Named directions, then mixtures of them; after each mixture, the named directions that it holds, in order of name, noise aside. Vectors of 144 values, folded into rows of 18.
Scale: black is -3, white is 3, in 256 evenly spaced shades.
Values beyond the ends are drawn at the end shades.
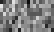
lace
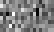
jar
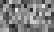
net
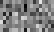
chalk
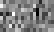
jar.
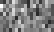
jar, lace.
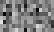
chalk, jar.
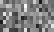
chalk.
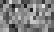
net.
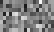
chalk.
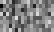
jar, lace.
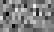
jar, net.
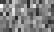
jar, lace.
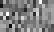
chalk, jar.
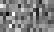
jar.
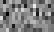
jar, net.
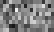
net.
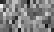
lace.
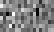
jar.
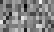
chalk.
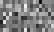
chalk.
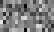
chalk.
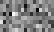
chalk, jar.
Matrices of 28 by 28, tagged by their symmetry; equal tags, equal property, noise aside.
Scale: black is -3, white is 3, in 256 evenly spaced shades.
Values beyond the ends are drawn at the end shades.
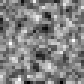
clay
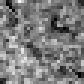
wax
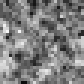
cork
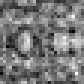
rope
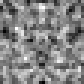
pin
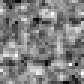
clay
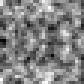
rope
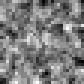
cork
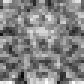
pin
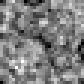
wax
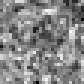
wax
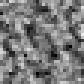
clay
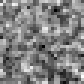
cork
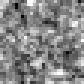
cork
